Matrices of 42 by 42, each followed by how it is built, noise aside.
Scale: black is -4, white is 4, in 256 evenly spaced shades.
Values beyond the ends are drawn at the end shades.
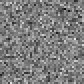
noise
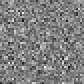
low rank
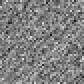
Hankel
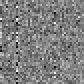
uneven columns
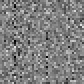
uneven columns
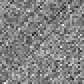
Hankel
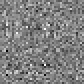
low rank
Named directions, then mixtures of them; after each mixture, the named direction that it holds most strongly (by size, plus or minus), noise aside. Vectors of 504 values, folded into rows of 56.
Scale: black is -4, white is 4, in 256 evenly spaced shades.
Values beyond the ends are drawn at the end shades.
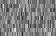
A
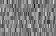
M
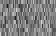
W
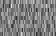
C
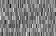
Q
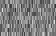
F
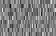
F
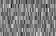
C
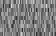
C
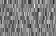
M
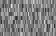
C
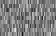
A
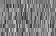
W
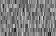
A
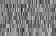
W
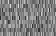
Q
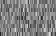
A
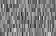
A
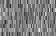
Q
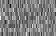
Q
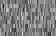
A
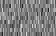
Q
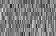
F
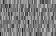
C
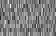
Q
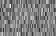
Q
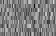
M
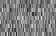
F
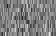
A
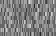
M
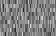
A
